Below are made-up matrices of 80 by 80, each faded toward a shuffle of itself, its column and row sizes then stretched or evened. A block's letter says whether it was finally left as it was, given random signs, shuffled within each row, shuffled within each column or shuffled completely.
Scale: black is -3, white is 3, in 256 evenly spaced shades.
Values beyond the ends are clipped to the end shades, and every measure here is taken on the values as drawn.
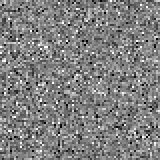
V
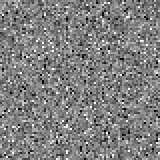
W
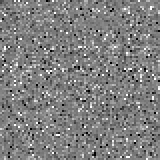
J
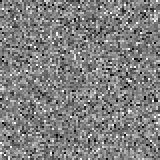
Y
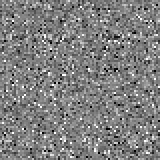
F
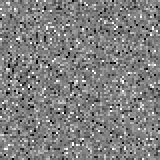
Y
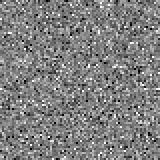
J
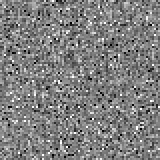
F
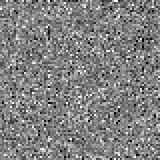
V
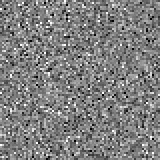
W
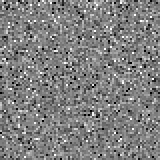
J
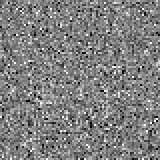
F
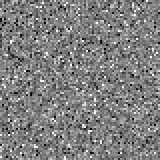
Y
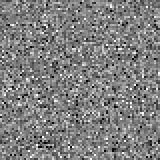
J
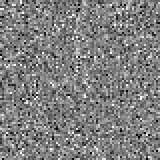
F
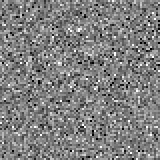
J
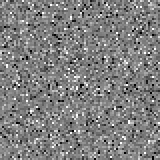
J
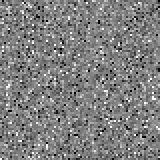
W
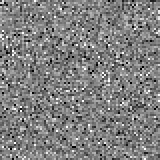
Y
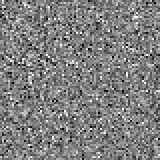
F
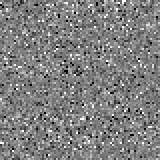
J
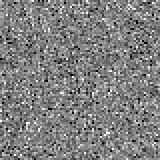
Y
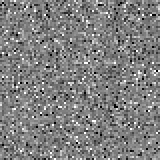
J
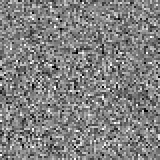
V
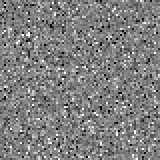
W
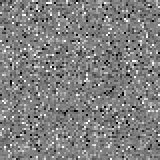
F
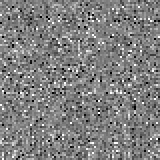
F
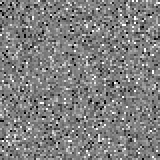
Y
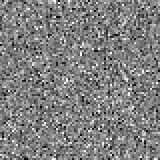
J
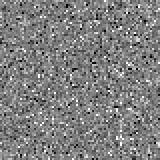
W
